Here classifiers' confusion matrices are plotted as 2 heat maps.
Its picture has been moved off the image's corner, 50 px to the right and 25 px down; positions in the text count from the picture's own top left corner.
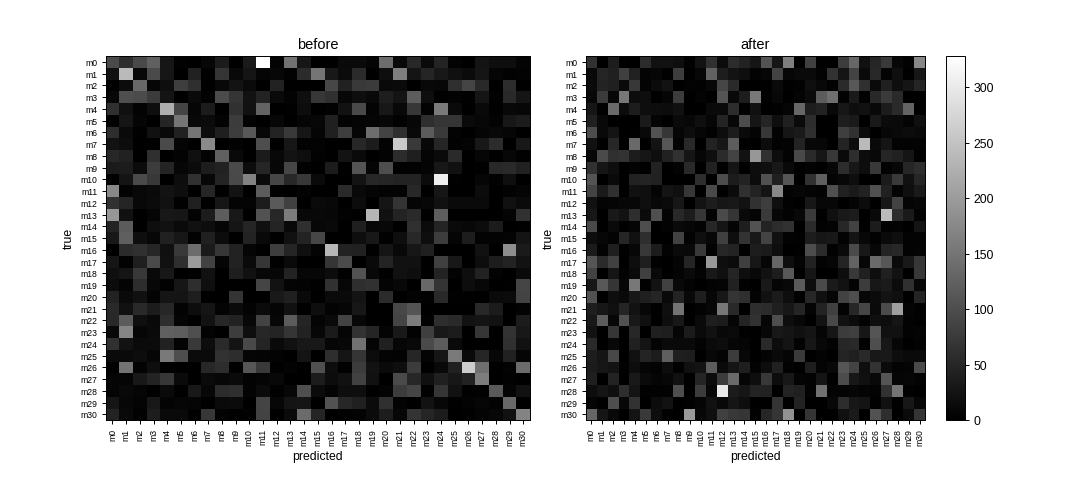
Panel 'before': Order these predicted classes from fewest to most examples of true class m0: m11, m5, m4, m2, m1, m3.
m5, m4, m1, m2, m3, m11
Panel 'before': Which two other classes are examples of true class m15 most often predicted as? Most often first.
m1, m24
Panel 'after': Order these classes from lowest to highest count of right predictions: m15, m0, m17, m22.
m15, m0, m22, m17
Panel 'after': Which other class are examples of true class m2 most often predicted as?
m24
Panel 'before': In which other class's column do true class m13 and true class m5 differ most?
m19
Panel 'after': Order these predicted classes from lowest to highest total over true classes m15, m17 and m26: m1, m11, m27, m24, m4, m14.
m4, m1, m27, m14, m24, m11
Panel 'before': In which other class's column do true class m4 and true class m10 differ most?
m24
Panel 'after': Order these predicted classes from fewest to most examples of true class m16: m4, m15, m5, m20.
m4, m15, m5, m20
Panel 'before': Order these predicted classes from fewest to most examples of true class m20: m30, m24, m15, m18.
m15, m18, m24, m30
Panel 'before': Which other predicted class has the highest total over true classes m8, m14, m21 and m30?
m22
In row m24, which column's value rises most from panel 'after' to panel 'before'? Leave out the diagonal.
m18
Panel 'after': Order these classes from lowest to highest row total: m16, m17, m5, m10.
m5, m16, m10, m17
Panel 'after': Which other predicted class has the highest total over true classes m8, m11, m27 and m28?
m12
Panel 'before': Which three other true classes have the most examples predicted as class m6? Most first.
m17, m16, m23
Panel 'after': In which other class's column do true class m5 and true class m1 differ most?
m11
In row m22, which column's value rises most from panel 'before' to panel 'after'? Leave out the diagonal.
m3
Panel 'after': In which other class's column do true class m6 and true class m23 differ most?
m26
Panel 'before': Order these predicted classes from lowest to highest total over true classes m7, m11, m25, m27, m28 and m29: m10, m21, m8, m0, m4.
m10, m8, m0, m4, m21
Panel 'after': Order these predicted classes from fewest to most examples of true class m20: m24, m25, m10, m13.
m25, m10, m13, m24
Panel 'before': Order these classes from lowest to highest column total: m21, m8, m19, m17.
m17, m19, m8, m21
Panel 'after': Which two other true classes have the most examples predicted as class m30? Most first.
m0, m26
